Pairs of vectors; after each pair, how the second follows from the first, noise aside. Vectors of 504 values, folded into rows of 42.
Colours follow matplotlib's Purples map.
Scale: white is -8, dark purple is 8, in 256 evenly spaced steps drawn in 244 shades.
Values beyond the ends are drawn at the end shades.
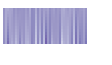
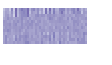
reversed, negated, partly zeroed.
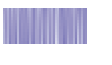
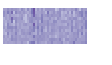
reversed, negated, partly zeroed.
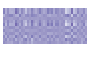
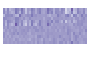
partly zeroed.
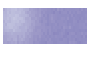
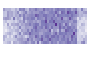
wrapped around, scaled up.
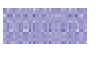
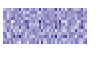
reversed, scaled up.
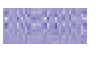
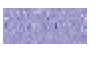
partly zeroed.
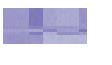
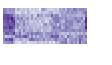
wrapped around, scaled up.
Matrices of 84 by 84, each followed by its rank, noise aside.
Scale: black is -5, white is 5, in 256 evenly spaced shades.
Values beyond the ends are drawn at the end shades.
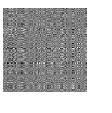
three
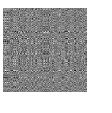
five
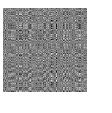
three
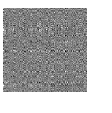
five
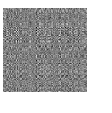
four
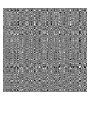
three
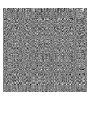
six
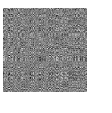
four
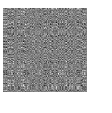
four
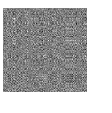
six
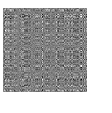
three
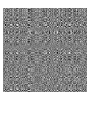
four
